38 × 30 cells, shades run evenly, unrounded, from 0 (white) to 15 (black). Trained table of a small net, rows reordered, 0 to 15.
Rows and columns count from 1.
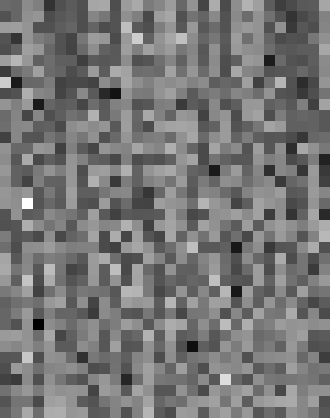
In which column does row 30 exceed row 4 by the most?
4
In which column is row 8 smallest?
1
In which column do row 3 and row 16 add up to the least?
12
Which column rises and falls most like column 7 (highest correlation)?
29
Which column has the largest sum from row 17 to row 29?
22
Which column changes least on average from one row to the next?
7
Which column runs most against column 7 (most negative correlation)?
30
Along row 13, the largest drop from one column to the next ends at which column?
2
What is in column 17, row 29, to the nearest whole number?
11
